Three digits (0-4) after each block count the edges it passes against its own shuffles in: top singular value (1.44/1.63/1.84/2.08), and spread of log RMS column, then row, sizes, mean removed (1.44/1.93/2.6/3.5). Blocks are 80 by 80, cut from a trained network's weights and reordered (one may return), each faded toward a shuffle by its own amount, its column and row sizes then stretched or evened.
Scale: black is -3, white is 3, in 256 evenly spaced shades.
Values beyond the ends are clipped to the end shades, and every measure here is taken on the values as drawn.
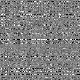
4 1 4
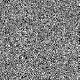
2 1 1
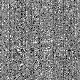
1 1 0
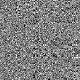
3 2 1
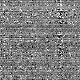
3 2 2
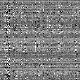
4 3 2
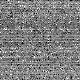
3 1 1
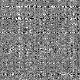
2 1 3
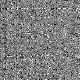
0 1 2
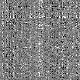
2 3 2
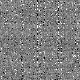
1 3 0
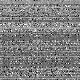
4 0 2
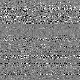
1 1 4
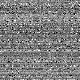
3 0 2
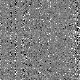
0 3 0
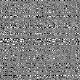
2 2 4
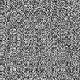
4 0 1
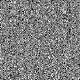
1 2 0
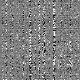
1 4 0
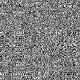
3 0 3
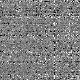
1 2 2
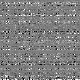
2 2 4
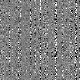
1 4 1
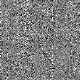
0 3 1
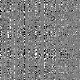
3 4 3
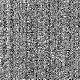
2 1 0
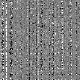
4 4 1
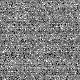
1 0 0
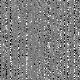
3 4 0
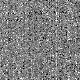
0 1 1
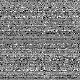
3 0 3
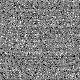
0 0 0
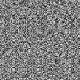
4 1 1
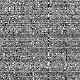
3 2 0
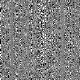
2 4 0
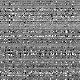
4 2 4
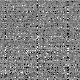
2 2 2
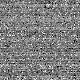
2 0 1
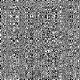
4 3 2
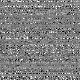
0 0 4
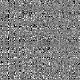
3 3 3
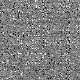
0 2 1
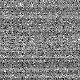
3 1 0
